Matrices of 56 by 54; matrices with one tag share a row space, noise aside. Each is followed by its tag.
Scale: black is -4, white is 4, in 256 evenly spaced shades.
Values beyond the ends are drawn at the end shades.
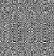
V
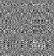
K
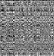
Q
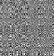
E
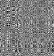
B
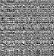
Q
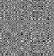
K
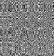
E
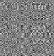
K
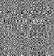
K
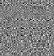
K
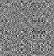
K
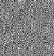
V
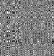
B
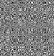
V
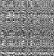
Q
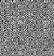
V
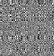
E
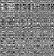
Q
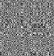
K
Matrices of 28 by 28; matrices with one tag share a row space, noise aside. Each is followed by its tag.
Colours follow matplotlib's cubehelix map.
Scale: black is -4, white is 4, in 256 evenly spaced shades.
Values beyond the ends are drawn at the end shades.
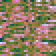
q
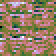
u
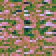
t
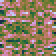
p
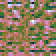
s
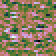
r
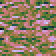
q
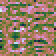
u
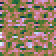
u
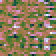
s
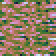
q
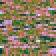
q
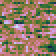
q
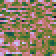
p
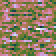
r
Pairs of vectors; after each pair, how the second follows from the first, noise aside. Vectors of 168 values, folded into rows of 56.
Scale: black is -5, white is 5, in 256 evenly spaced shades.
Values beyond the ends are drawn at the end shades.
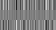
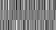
copied.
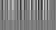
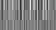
copied.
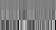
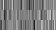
shuffled.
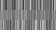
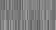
wrapped around, shrunk.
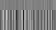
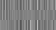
wrapped around, negated, shrunk.
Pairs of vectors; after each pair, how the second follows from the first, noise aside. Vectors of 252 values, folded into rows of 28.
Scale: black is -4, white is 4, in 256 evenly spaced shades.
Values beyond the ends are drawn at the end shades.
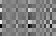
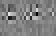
wrapped around, partly zeroed.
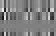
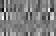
negated.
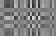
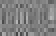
wrapped around, negated, shrunk.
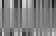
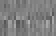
wrapped around, negated, shrunk.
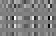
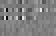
reversed, partly zeroed.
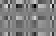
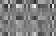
negated.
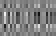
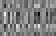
copied.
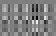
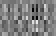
copied.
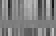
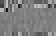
wrapped around, partly zeroed.
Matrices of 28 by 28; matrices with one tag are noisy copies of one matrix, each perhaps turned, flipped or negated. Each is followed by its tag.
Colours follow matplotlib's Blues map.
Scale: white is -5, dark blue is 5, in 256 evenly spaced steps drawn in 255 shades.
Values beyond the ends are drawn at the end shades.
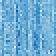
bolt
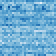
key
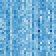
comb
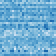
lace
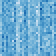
bolt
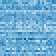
comb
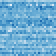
lace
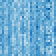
key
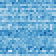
lace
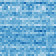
key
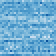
bolt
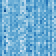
lace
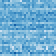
key
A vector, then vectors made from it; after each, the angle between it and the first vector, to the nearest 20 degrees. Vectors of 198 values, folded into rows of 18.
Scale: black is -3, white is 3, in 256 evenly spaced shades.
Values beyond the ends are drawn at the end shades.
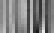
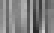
20 degrees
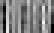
100 degrees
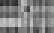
60 degrees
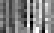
160 degrees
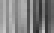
20 degrees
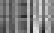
160 degrees
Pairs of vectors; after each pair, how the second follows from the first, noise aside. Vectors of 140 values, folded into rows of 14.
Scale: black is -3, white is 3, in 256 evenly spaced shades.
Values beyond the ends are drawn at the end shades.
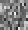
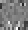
negated, partly zeroed.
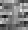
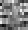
copied.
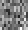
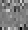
negated, partly zeroed.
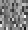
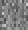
reversed, shrunk.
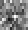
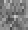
shrunk.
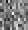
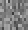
negated, shrunk.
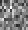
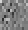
negated, partly zeroed.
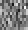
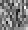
copied.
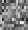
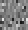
negated, partly zeroed.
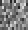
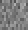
shrunk.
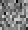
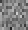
reversed, shrunk.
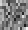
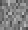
negated, shrunk.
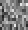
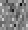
negated, partly zeroed.
